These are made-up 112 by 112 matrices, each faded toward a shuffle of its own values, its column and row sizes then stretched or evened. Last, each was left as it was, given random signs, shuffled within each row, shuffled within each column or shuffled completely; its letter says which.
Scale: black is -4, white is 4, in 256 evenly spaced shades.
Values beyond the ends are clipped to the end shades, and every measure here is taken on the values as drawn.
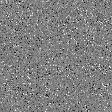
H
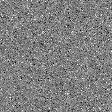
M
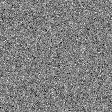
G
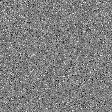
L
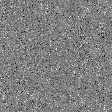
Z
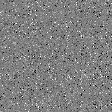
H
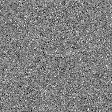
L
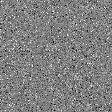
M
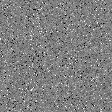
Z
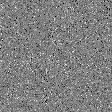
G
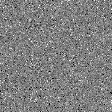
H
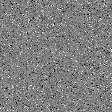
M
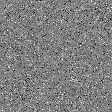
G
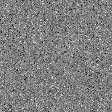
Z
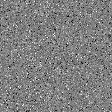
Z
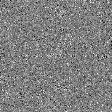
H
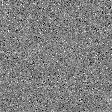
L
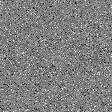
L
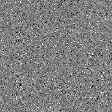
H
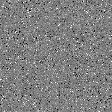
H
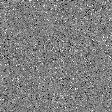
M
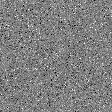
G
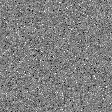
G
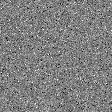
G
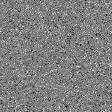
L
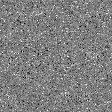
L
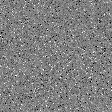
G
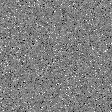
G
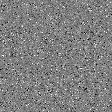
L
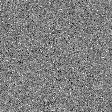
Z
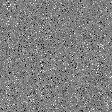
Z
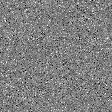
L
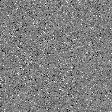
Z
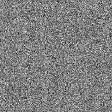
H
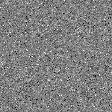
H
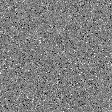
L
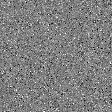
Z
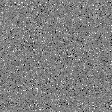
H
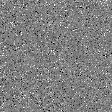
M
